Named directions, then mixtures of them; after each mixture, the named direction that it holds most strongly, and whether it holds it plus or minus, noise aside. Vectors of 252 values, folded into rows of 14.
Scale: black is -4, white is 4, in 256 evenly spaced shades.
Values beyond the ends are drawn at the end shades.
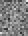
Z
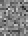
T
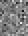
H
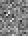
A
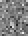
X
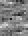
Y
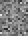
Z, plus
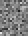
Z, plus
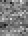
Y, minus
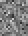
A, plus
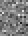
H, minus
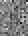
H, minus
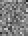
Z, minus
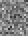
Z, minus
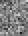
Z, plus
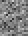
A, minus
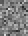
T, plus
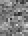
Y, plus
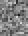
Y, plus
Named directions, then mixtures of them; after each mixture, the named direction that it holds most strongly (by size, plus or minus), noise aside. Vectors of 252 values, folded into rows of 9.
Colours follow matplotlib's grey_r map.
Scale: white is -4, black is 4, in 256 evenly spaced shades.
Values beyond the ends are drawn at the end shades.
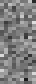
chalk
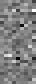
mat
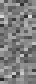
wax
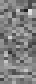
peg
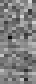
chalk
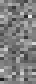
wax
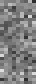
chalk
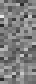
wax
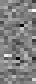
mat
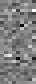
mat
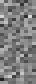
wax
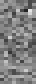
peg
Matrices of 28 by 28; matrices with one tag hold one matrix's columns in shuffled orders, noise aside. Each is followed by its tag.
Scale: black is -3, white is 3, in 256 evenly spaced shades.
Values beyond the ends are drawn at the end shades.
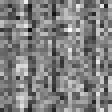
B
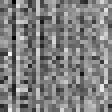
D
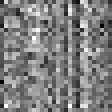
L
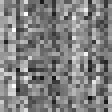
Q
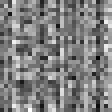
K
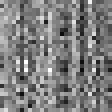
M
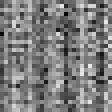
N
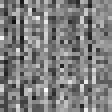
D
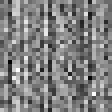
Q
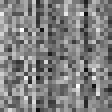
Q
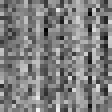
D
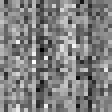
K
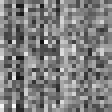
K
